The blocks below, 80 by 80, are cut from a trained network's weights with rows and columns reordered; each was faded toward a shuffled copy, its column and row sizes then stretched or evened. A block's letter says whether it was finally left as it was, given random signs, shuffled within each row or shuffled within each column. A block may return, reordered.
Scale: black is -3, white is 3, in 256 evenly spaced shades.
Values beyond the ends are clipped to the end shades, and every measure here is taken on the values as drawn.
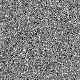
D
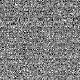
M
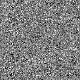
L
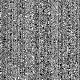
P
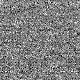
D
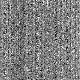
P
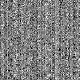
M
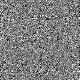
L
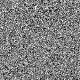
D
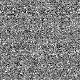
D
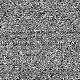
D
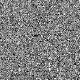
L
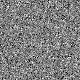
D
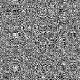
M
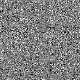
L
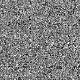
L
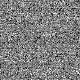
D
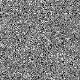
L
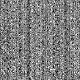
M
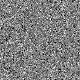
P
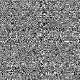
M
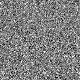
D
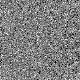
P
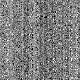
M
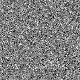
P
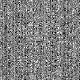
M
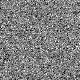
D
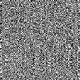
M
